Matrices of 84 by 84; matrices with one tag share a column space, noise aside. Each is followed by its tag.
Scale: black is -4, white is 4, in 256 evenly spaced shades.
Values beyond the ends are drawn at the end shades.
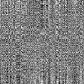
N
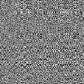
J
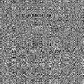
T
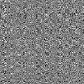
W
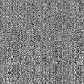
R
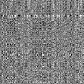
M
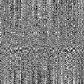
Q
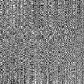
N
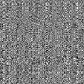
R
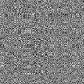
W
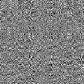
J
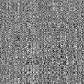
R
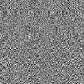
J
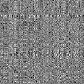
M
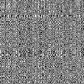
M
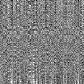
N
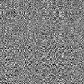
J
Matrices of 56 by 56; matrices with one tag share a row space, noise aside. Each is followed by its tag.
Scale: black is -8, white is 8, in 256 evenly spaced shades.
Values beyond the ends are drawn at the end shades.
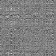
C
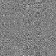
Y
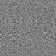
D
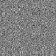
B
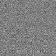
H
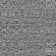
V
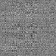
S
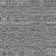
V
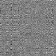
C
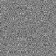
H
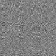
B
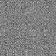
H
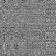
V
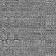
V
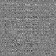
S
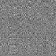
D
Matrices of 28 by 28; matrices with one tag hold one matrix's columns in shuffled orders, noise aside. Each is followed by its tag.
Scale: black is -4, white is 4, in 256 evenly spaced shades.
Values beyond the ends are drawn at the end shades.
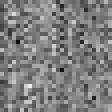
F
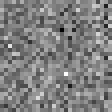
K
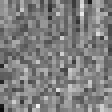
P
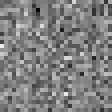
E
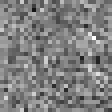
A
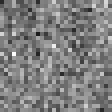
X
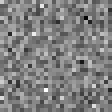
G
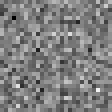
G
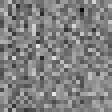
E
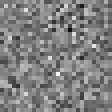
K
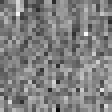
P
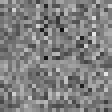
K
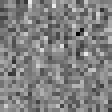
X
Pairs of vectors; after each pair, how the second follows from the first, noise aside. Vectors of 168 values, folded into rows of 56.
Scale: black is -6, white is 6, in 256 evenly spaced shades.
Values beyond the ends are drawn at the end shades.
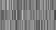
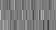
reversed, negated, partly zeroed.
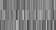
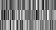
wrapped around, negated, scaled up.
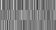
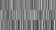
reversed.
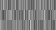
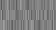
wrapped around, negated, shrunk.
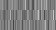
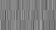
wrapped around, negated, shrunk.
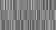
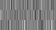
reversed, partly zeroed.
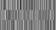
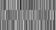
copied.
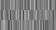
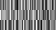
wrapped around, negated, scaled up.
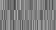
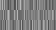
copied.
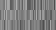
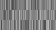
reversed.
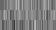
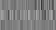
reversed, partly zeroed.
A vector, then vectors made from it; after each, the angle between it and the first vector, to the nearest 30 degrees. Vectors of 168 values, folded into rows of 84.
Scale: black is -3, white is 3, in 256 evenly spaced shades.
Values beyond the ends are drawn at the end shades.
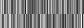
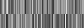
90 degrees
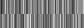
120 degrees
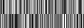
120 degrees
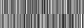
30 degrees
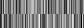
150 degrees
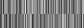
150 degrees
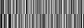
150 degrees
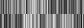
150 degrees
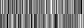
90 degrees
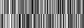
60 degrees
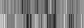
60 degrees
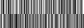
120 degrees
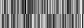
30 degrees
